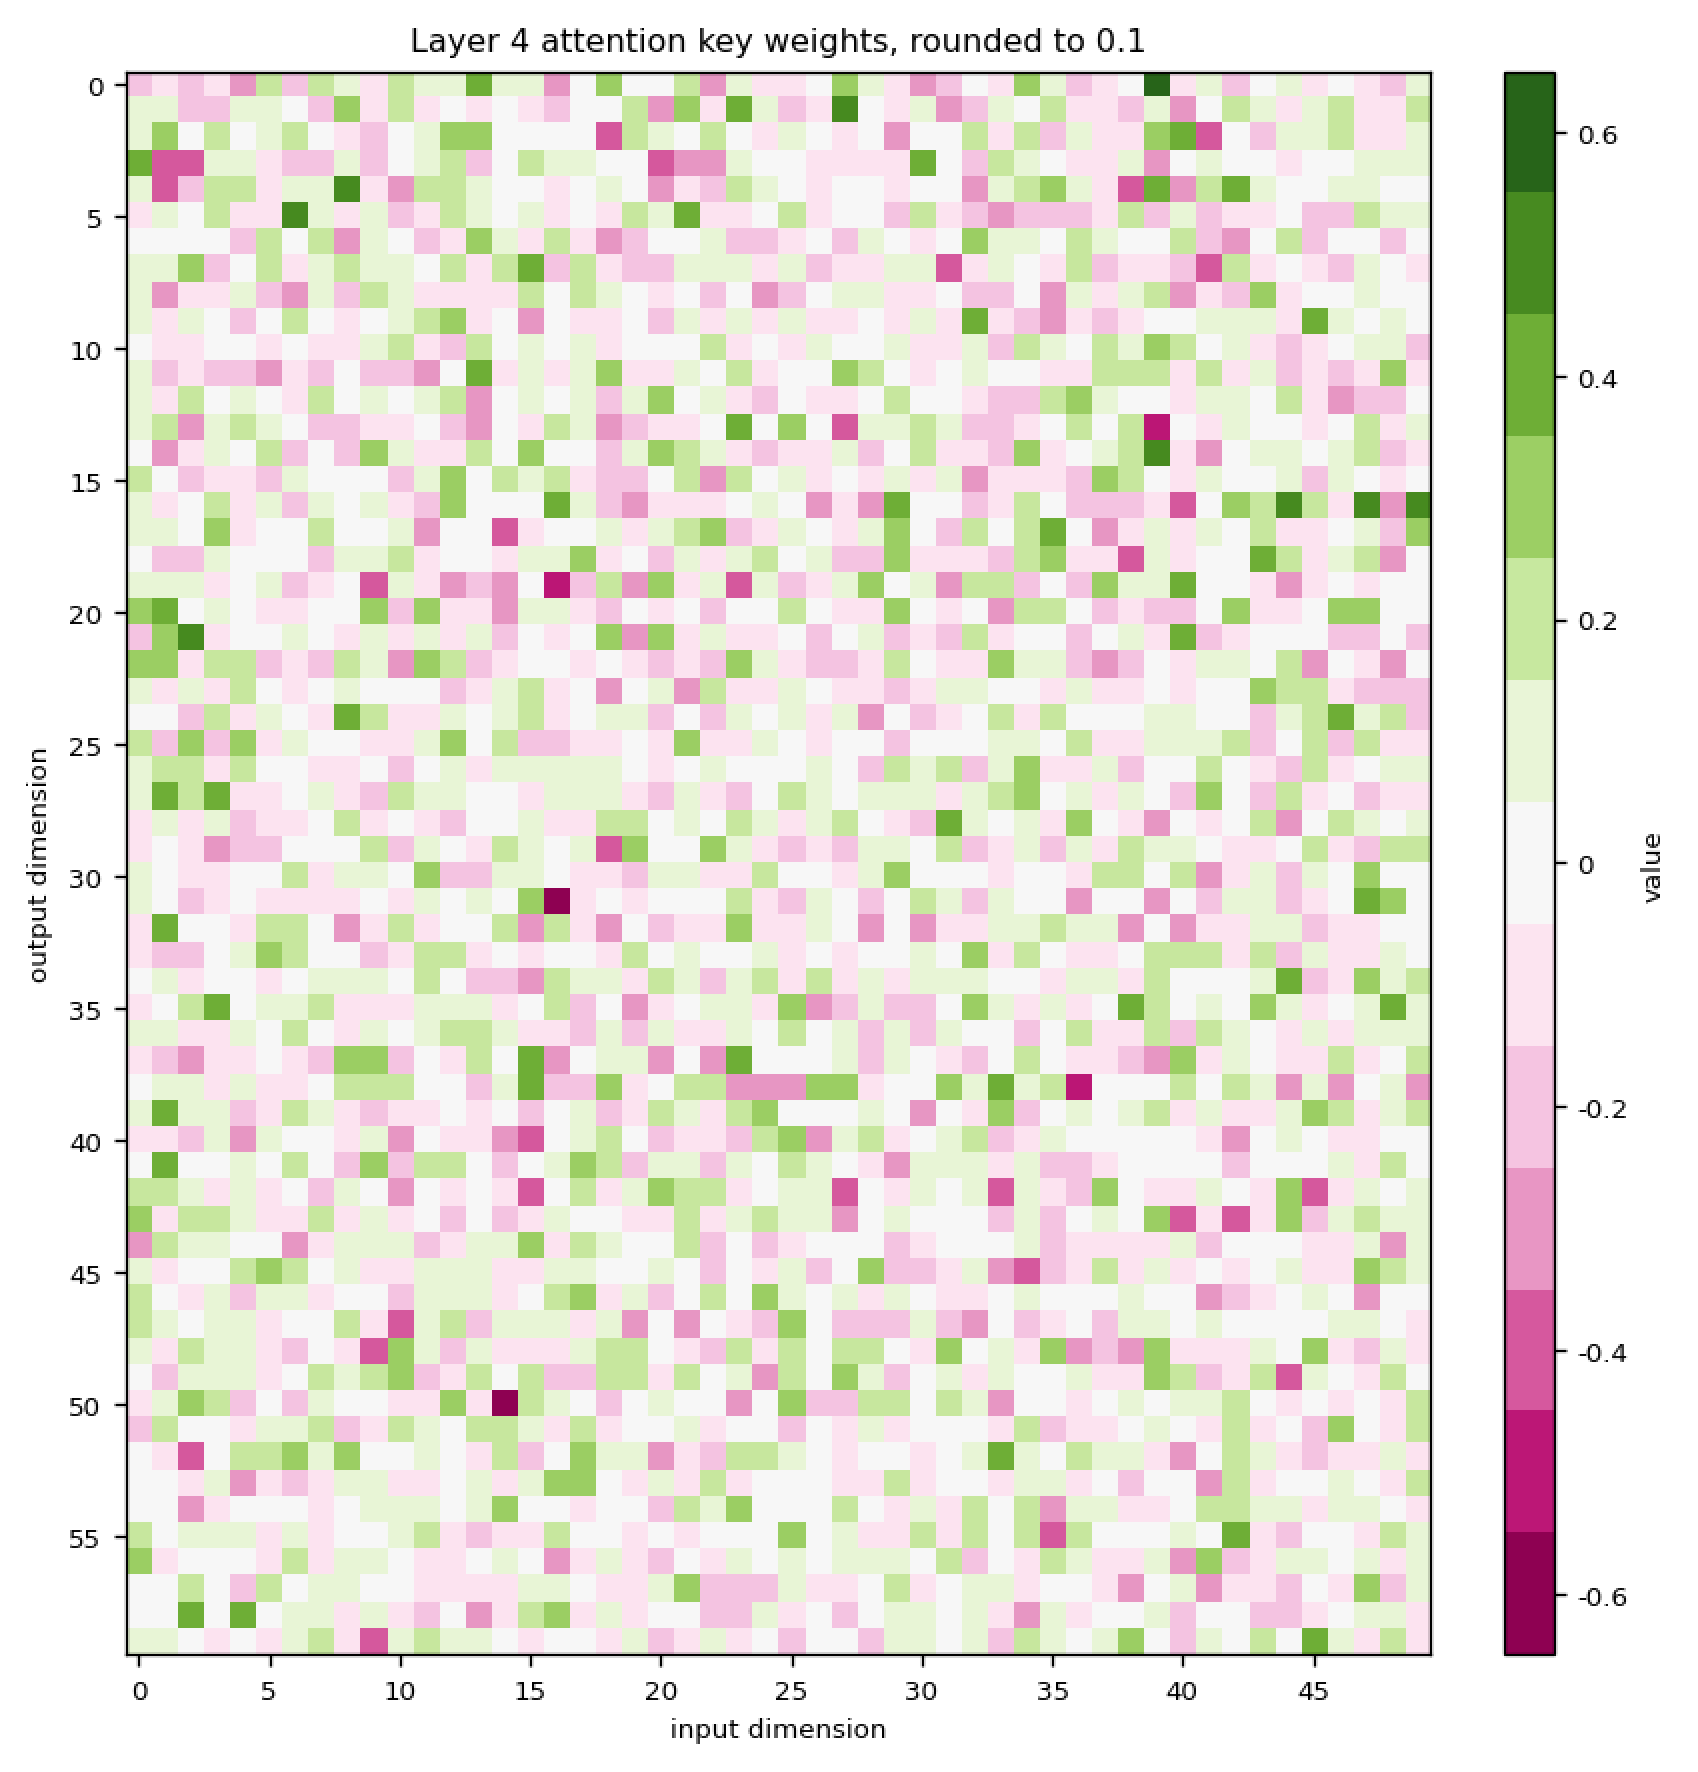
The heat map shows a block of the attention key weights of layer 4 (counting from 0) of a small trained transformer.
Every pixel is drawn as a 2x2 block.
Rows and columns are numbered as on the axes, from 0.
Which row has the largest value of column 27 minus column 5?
11
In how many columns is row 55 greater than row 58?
22
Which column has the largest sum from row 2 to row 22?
0
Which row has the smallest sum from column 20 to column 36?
47
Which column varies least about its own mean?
26
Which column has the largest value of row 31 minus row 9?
15
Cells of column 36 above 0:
21
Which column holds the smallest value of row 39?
30
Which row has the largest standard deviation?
16
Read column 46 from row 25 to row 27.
-0.2 -0.1 0
